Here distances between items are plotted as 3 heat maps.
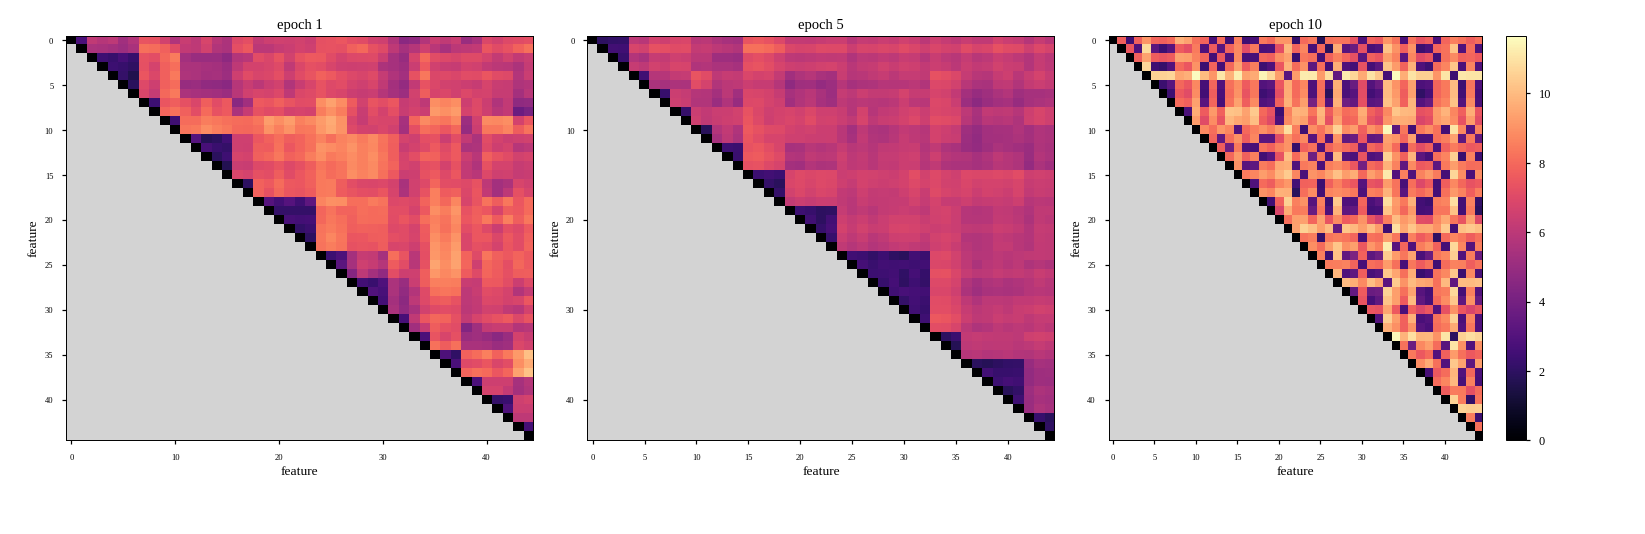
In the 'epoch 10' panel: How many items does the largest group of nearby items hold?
19
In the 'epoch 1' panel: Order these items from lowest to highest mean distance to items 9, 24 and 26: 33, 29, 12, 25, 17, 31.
25, 29, 33, 31, 17, 12
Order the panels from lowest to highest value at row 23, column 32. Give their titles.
epoch 5, epoch 1, epoch 10
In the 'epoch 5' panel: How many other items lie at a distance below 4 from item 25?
8
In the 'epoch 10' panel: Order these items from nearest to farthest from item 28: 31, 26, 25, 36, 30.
26, 31, 30, 25, 36
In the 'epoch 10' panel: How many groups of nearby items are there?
5
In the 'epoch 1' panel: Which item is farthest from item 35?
44
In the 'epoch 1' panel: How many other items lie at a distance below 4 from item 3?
4
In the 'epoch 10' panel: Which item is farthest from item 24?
4
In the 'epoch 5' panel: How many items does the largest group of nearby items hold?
9
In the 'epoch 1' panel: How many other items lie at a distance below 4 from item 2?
4
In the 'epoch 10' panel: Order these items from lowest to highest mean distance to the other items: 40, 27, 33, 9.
40, 9, 27, 33
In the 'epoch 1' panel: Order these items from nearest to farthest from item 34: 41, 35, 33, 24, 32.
33, 41, 32, 24, 35
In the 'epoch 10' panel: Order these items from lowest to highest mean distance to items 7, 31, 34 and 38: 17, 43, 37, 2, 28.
37, 28, 43, 2, 17
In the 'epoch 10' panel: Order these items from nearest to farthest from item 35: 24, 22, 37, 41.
22, 37, 24, 41
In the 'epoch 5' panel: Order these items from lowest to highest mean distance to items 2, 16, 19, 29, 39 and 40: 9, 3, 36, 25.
36, 25, 3, 9
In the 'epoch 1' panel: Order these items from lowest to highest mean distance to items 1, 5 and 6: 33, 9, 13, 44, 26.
13, 33, 44, 26, 9
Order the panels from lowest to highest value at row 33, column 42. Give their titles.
epoch 1, epoch 5, epoch 10
